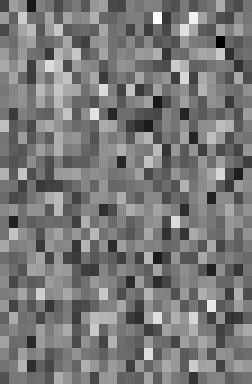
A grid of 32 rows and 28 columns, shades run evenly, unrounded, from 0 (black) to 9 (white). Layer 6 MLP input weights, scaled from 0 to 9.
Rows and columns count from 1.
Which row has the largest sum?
8
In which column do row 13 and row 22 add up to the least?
19
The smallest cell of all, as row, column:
4, 25
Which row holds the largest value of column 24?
26
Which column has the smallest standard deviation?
28
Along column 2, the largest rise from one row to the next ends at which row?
20
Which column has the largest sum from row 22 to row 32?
17
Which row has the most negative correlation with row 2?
32
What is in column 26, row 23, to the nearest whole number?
3
